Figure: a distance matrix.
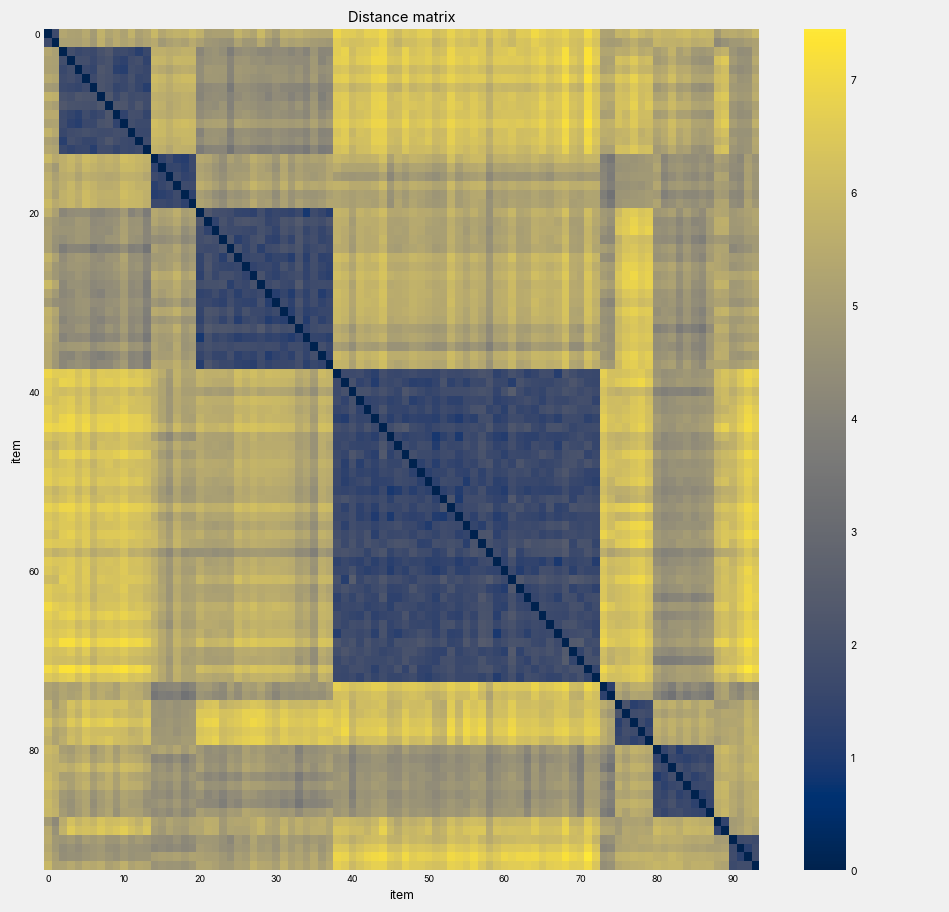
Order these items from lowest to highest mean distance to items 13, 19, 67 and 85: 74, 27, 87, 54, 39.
87, 54, 39, 74, 27
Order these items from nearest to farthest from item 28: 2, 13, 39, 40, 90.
13, 2, 90, 40, 39
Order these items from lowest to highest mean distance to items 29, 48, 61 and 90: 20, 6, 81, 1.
20, 81, 6, 1
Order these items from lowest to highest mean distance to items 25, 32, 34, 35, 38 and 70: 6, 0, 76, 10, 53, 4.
53, 6, 4, 10, 0, 76
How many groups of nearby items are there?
10
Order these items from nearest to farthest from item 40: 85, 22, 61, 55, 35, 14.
55, 61, 85, 35, 22, 14
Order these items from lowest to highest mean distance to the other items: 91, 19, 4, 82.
82, 19, 4, 91
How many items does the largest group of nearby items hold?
35
